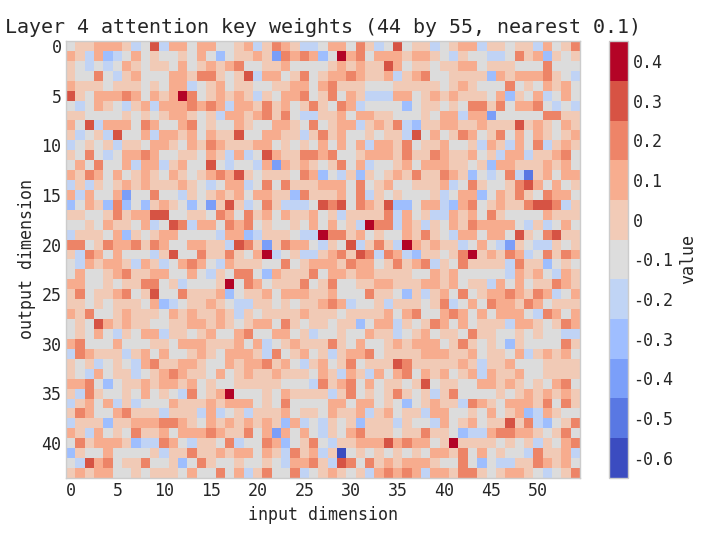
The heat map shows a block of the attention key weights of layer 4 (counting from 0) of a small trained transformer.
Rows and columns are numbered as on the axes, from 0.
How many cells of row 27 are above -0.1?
41
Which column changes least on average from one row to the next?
40
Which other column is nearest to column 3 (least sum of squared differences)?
14
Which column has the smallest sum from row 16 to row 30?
35
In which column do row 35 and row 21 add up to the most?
17
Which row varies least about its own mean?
4
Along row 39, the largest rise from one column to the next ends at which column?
23
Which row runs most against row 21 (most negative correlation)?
20
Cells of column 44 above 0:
9
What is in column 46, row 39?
0.2
